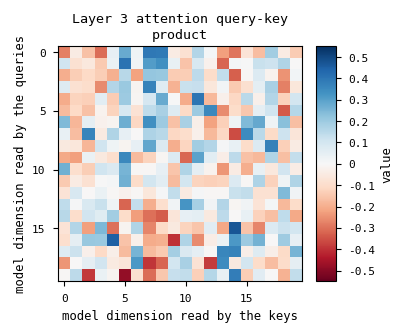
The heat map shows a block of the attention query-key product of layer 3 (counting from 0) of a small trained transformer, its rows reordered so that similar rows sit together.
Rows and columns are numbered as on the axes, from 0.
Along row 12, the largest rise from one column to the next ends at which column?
18
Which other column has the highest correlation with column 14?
1
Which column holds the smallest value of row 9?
10
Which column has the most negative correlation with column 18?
11
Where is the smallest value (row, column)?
19, 5
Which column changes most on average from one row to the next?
0
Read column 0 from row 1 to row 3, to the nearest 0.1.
0.1 -0.2 0.1
